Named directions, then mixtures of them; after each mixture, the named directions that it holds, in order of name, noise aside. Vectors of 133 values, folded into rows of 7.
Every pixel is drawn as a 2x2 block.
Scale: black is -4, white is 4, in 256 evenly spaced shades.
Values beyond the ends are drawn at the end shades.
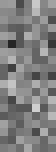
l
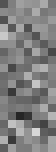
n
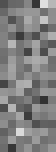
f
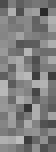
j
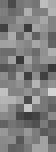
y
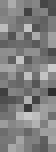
y.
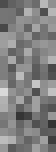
j, y.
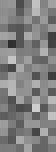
l.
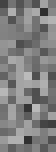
f, j.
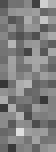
f.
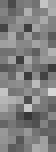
y.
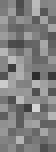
j, l.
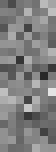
y.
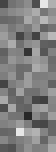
f, n.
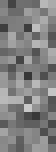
y.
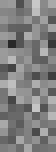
l.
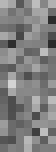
j, l.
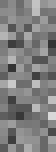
l, n.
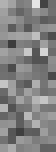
f, l.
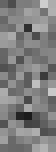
n, y.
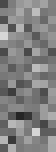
n.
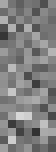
n.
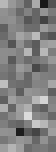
f, n.
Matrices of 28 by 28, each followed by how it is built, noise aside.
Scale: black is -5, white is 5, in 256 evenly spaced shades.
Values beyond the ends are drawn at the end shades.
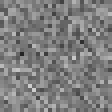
Toeplitz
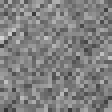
Hankel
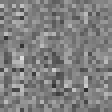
low rank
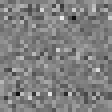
uneven rows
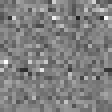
uneven rows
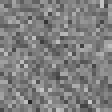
Toeplitz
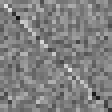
diagonal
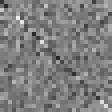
diagonal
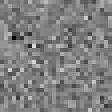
uneven rows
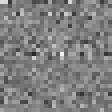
uneven rows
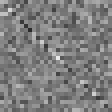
diagonal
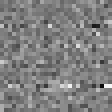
uneven rows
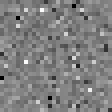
sparse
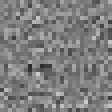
low rank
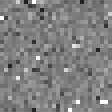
sparse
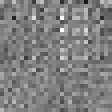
low rank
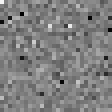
sparse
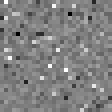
sparse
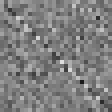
diagonal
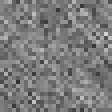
Toeplitz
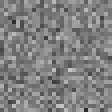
blocks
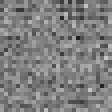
blocks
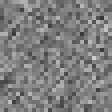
Hankel
